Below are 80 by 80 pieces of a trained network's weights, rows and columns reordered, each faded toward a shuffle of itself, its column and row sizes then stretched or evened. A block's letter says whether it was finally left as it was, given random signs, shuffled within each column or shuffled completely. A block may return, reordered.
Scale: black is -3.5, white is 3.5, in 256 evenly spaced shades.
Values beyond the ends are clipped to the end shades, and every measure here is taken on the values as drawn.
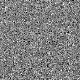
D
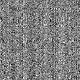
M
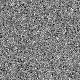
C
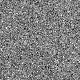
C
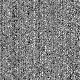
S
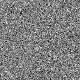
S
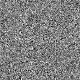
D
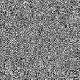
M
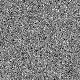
C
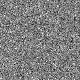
C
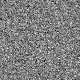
C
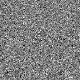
M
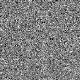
D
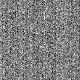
S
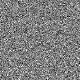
M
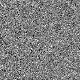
S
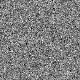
S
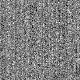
S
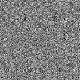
M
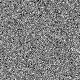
C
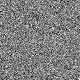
C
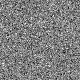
C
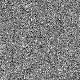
S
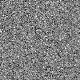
S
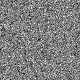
C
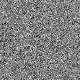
D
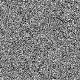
S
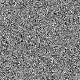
S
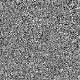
M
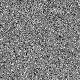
C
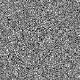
M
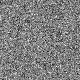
C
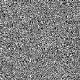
M
